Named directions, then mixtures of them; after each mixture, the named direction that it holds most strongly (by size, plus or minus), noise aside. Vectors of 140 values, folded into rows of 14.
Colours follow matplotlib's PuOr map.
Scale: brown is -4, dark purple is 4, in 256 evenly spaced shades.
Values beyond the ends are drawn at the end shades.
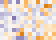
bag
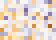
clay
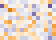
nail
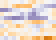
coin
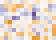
nail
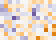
nail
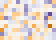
clay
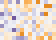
bag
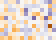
clay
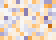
clay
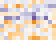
coin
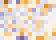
bag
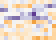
coin
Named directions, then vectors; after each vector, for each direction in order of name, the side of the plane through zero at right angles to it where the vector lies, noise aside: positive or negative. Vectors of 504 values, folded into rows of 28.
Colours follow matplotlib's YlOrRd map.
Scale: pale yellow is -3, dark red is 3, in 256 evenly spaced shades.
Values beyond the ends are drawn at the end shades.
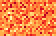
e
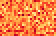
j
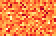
positive, positive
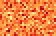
positive, positive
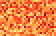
positive, negative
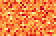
positive, positive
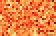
negative, negative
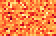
negative, negative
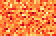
negative, negative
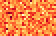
negative, negative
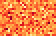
negative, negative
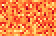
positive, negative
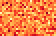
positive, positive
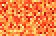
positive, negative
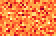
positive, positive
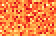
positive, negative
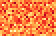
positive, negative
